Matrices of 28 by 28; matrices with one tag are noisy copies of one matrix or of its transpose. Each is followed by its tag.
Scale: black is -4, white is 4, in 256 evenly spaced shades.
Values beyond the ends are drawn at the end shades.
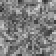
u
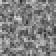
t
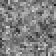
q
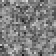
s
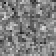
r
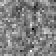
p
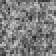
q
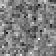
p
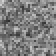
p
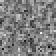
t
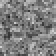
p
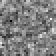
p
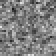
r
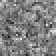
p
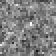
q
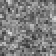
q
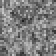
s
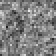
s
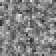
t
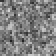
r
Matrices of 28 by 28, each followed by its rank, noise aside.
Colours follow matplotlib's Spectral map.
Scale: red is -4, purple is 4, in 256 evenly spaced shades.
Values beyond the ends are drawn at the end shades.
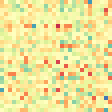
six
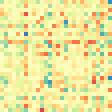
six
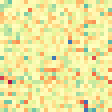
six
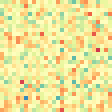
six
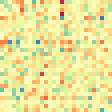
five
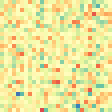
seven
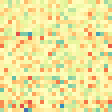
six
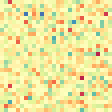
eight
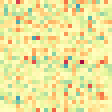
six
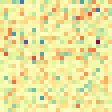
eight
